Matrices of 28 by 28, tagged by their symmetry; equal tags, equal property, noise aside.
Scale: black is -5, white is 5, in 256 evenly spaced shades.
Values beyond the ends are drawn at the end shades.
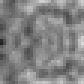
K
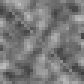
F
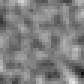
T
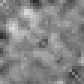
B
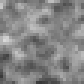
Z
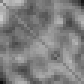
B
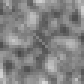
F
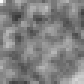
B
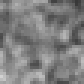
T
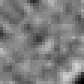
B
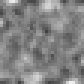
F
